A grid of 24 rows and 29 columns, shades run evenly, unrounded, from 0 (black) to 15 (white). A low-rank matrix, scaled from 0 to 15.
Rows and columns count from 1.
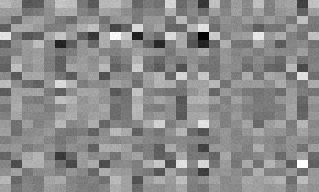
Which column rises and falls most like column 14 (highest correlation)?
15
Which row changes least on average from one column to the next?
18
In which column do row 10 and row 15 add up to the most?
19
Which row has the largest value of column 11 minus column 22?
5
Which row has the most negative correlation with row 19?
16
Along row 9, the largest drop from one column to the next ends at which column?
28
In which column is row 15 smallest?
17
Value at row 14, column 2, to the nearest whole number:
10
